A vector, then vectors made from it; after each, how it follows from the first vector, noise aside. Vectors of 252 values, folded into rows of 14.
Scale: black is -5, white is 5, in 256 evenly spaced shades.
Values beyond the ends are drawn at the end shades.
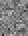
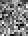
negated, scaled up.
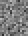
sign-scrambled.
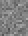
shrunk.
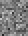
copied.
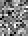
negated, scaled up.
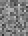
sign-scrambled.
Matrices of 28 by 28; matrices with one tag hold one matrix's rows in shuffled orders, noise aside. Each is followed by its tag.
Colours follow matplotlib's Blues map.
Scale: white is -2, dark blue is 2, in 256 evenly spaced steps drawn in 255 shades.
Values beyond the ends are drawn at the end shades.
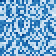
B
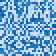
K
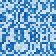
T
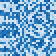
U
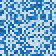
K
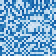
K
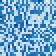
K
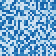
T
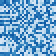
U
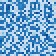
B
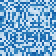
K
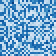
K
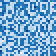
T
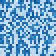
B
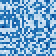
U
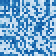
U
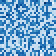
B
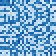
U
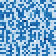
B
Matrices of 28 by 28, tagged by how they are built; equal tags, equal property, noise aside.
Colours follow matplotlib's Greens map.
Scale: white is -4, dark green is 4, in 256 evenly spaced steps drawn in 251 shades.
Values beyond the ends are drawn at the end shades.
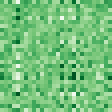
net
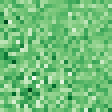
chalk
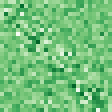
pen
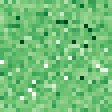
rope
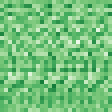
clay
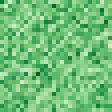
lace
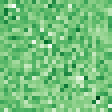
pen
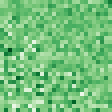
chalk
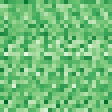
clay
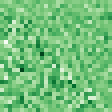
chalk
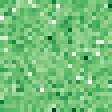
rope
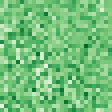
chalk
